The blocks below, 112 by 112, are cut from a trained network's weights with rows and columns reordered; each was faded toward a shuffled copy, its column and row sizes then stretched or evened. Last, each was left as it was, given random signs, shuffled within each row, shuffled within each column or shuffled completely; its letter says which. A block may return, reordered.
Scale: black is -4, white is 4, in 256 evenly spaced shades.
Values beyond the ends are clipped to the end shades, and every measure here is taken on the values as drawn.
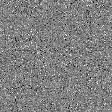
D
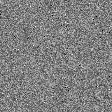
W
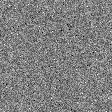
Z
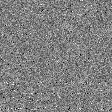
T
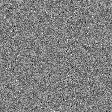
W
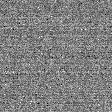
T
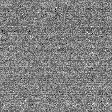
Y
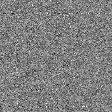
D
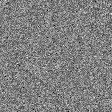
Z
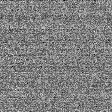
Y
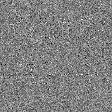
D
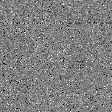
Y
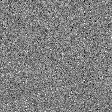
W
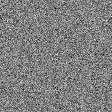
D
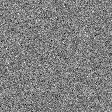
Z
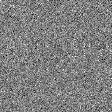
Y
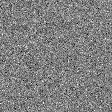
Z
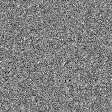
T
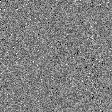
W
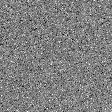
Z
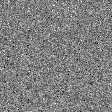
W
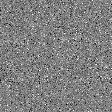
D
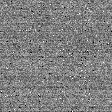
Y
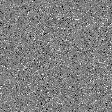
D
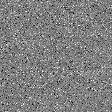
T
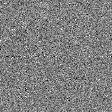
D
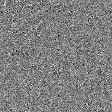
D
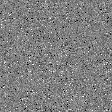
D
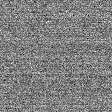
Y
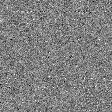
T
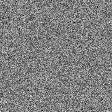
D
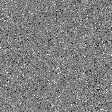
W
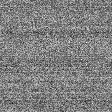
Y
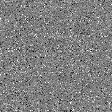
Y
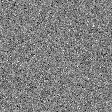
Z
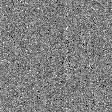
W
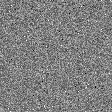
Z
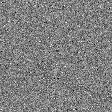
T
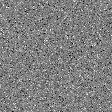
Z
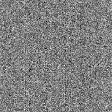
Y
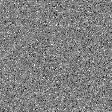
D
